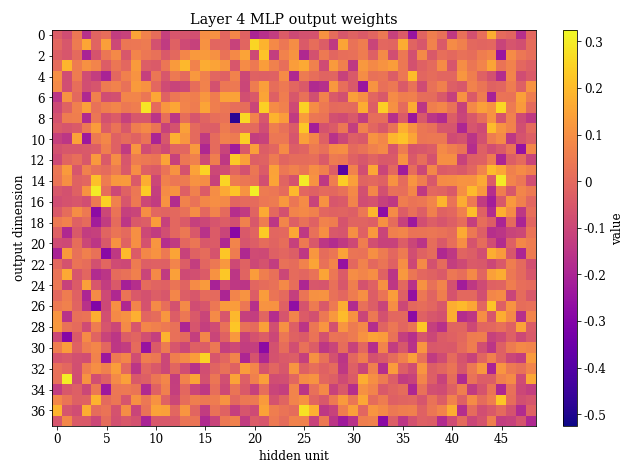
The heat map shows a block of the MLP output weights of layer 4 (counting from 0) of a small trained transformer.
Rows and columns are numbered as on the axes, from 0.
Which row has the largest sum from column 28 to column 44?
14
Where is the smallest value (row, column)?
8, 18
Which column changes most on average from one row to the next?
45
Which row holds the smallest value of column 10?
10
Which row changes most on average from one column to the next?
27
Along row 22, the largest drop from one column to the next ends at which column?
29
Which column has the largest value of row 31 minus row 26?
4
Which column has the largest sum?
21
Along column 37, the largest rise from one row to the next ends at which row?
28
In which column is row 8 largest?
19
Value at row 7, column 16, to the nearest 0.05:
0.05
